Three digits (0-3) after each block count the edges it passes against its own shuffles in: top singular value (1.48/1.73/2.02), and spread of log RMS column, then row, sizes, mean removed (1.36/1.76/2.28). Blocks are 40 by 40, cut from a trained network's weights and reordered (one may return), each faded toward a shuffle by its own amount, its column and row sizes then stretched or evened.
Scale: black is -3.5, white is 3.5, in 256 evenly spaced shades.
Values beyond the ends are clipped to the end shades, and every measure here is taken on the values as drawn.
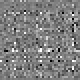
2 2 3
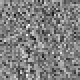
0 1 0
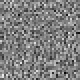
2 0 1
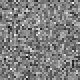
0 1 0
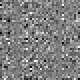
1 3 2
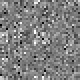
1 2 0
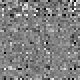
1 2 3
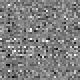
0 1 3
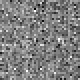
0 1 0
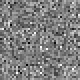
0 0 1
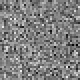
0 1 0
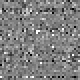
1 1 3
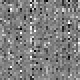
1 3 0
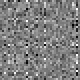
3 3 1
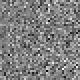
0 1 0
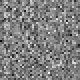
1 0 0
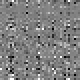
1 3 3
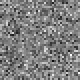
0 1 0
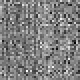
1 0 2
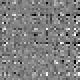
2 3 3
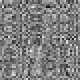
3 1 1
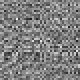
3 0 3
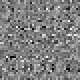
1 0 3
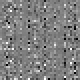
0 3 1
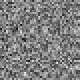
2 0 0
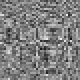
3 2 1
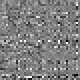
2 2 3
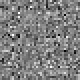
1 2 2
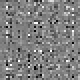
0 3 3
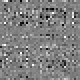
1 2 3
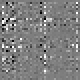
1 3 3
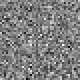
0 0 0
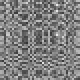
3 1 0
